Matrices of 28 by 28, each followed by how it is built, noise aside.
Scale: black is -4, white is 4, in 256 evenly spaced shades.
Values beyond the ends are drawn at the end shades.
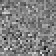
lower triangular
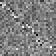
banded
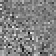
lower triangular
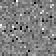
sparse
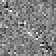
banded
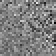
upper triangular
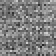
blocks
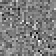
block diagonal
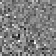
lower triangular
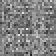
blocks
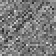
Hankel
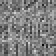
blocks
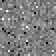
sparse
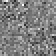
block diagonal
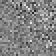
upper triangular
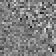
upper triangular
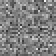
blocks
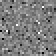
sparse
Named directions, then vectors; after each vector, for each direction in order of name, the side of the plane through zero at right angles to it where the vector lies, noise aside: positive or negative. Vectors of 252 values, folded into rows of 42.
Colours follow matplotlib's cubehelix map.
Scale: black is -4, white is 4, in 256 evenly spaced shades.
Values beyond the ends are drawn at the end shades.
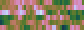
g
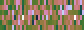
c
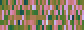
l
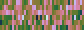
positive, positive, positive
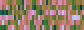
positive, negative, negative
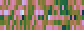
negative, positive, negative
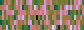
positive, positive, positive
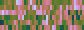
positive, positive, positive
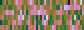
positive, positive, positive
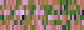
negative, positive, negative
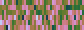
negative, negative, negative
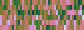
negative, negative, positive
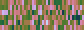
negative, positive, positive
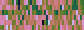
negative, negative, negative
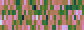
negative, negative, negative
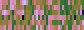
negative, positive, negative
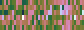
positive, negative, positive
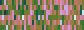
positive, negative, positive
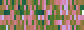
positive, negative, positive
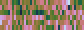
negative, negative, positive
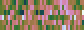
positive, negative, positive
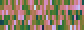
positive, positive, positive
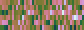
positive, negative, negative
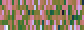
negative, positive, positive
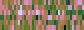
positive, positive, negative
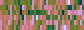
negative, negative, positive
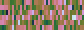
positive, negative, negative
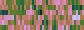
positive, negative, negative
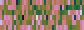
negative, negative, negative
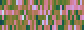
positive, positive, positive
